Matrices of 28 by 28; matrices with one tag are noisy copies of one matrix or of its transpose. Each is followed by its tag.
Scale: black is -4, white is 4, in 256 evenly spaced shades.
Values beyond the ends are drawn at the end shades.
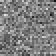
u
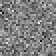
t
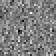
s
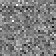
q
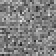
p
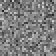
t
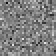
t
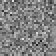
t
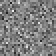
t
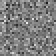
q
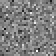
s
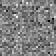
q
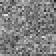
u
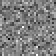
q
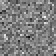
s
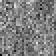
u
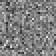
q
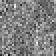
u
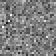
q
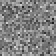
q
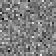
t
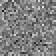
t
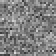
p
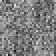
u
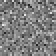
t
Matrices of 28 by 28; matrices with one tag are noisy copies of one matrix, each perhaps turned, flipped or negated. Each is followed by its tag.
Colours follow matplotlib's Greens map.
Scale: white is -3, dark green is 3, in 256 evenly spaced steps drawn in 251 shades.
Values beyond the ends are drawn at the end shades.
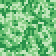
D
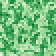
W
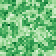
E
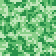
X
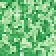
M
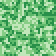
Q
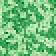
D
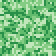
W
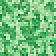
Q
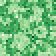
E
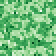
W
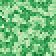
X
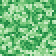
M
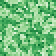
D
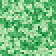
M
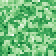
M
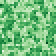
W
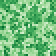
E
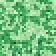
Q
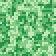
W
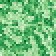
D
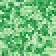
M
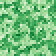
X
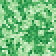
D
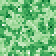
E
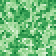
E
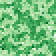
X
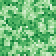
E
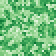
E
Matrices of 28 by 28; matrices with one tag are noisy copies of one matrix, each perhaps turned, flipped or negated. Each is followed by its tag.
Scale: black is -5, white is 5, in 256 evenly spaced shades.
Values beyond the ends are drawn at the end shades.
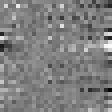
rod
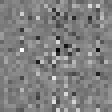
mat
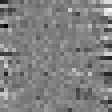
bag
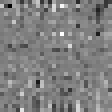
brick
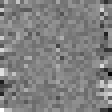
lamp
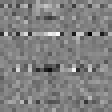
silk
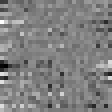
rod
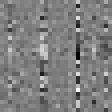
silk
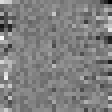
lamp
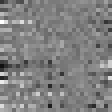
rod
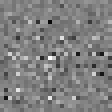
mat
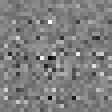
mat
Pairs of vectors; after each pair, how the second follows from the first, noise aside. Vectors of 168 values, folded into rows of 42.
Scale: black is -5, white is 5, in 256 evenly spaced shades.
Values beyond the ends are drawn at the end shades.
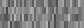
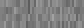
reversed, shrunk.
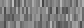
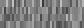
copied.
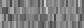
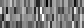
wrapped around, scaled up.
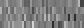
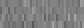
negated, shrunk.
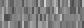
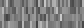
copied.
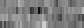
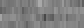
reversed, shrunk.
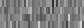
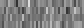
shuffled.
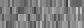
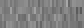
negated, shrunk.
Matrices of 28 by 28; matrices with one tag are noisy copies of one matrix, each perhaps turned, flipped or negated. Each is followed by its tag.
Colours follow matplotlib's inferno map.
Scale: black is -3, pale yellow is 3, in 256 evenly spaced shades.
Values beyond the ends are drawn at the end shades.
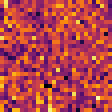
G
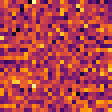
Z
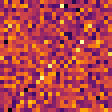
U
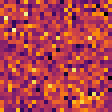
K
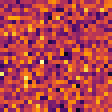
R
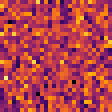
Z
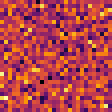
U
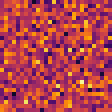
R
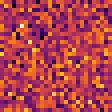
U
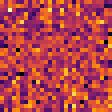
Z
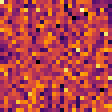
Z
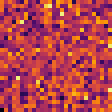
Z
